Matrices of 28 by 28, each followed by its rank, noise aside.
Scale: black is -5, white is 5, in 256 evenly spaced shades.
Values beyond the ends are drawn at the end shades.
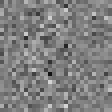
six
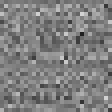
six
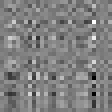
two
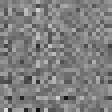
four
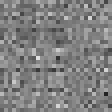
four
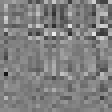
two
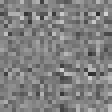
four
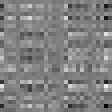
two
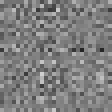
four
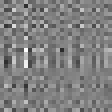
two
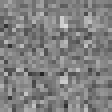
six
